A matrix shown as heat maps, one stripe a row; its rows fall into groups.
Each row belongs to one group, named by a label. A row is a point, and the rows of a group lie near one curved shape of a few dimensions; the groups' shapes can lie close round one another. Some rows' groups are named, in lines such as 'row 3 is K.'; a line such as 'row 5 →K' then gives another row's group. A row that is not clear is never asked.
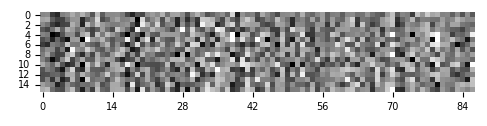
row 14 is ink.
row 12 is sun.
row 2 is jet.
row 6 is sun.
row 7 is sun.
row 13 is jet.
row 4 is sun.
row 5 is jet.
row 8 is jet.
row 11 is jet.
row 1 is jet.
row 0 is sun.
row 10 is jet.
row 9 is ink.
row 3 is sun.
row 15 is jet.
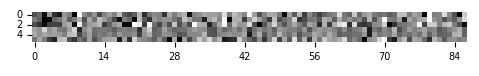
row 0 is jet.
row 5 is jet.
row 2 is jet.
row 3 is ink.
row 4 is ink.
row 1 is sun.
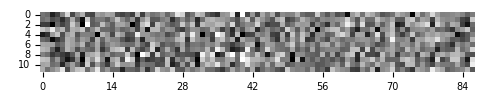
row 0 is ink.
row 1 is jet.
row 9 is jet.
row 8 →jet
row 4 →sun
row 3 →ink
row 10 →jet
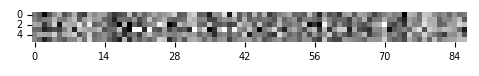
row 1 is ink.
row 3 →jet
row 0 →ink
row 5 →ink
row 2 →ink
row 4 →ink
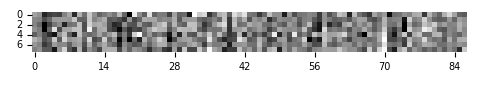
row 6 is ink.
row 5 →ink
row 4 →jet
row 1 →ink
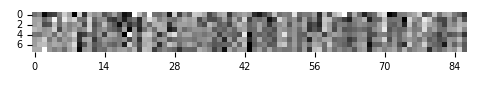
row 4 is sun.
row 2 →ink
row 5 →ink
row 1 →ink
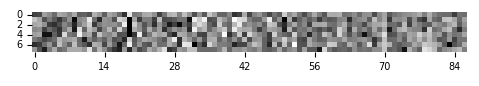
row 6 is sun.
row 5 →sun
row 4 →sun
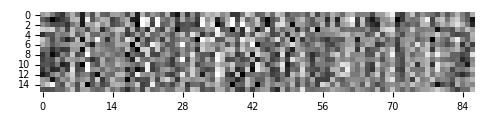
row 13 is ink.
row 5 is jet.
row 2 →jet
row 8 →sun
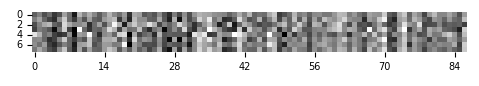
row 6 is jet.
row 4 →jet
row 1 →jet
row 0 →jet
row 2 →sun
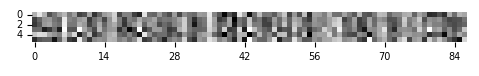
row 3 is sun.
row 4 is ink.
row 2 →sun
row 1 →sun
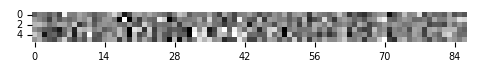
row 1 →ink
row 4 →jet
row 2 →ink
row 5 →jet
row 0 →sun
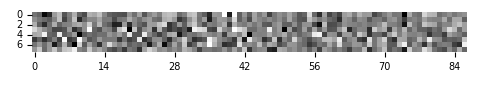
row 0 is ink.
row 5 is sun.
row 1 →ink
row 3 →jet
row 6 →jet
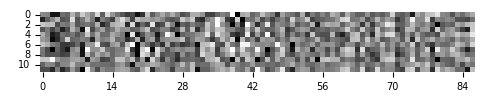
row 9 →ink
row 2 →ink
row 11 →jet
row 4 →ink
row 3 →jet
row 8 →jet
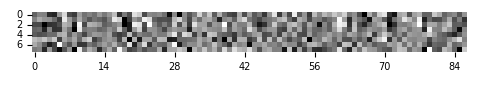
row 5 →ink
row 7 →jet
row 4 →sun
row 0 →jet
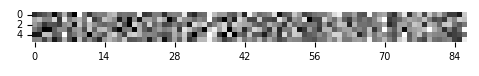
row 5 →jet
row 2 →jet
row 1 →ink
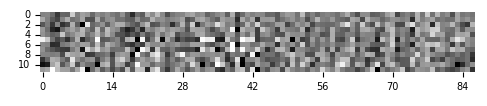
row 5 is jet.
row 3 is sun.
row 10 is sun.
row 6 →sun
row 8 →sun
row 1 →ink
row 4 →ink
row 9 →sun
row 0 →sun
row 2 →jet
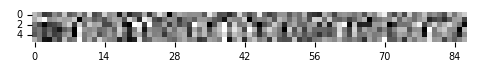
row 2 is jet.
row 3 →jet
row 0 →ink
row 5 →sun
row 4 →jet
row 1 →ink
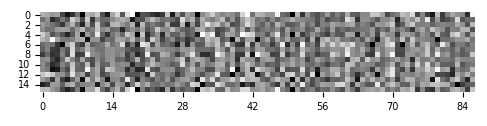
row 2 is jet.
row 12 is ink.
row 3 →ink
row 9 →ink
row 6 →jet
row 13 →jet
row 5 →ink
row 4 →jet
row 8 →sun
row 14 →sun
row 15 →jet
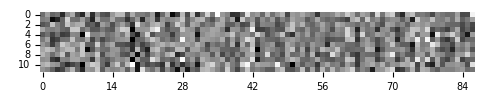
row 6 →ink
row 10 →jet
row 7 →ink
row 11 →jet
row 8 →ink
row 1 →ink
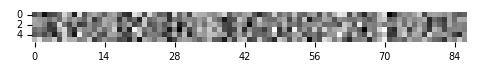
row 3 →jet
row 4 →jet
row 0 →jet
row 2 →ink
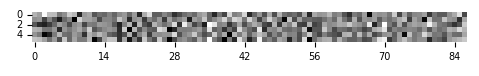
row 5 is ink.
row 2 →sun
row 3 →ink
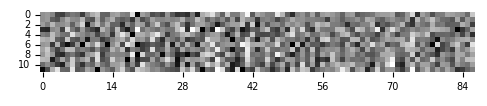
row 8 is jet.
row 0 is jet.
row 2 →ink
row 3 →sun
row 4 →sun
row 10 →jet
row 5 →ink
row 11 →sun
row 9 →ink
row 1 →ink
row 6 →jet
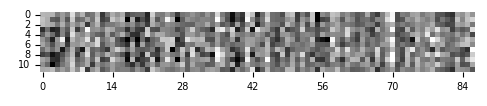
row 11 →ink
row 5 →ink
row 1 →ink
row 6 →ink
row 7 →jet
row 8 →sun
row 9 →ink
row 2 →ink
